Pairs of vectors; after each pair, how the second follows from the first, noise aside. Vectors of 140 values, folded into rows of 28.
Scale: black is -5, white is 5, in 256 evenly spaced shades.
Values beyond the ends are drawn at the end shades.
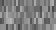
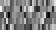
wrapped around, scaled up.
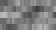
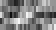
reversed, negated, scaled up.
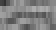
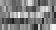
reversed, negated, scaled up.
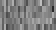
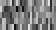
reversed, negated, scaled up.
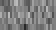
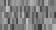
reversed, negated.
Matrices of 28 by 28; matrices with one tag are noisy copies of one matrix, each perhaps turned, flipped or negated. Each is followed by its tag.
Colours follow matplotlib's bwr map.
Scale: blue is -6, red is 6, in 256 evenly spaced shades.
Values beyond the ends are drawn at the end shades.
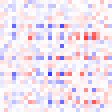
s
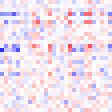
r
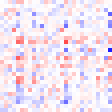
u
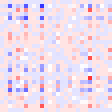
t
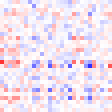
r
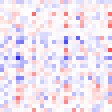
u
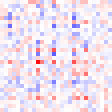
s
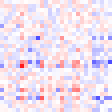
r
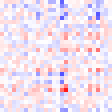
r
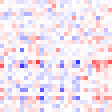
r
